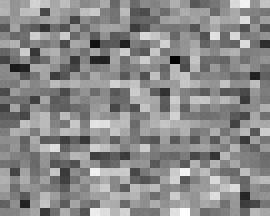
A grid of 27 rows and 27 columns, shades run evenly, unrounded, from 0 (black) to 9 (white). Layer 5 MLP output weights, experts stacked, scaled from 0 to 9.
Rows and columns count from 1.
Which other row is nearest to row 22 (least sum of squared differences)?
16
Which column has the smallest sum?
7
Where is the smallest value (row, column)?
8, 18
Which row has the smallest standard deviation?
11
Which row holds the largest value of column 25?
1
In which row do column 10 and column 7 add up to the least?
6
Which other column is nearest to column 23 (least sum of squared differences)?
21
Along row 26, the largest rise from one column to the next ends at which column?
4
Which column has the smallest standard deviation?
9
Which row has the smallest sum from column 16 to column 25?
12
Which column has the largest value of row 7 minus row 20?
13
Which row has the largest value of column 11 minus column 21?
27
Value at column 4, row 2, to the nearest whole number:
7
